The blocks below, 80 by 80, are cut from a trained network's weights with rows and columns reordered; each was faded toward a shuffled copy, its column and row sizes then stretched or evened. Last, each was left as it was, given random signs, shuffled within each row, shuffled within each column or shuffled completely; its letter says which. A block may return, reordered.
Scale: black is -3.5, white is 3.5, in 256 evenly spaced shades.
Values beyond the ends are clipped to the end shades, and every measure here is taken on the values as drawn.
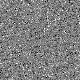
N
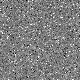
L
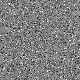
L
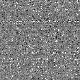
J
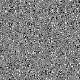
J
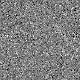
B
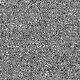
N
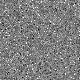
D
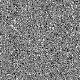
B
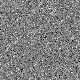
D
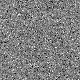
L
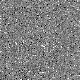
J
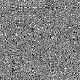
J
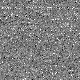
N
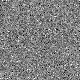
N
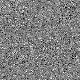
N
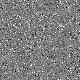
L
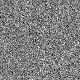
L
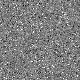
L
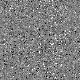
B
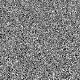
B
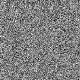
J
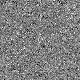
L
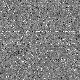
N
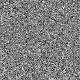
B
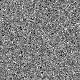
L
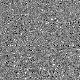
B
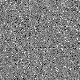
B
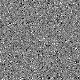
B
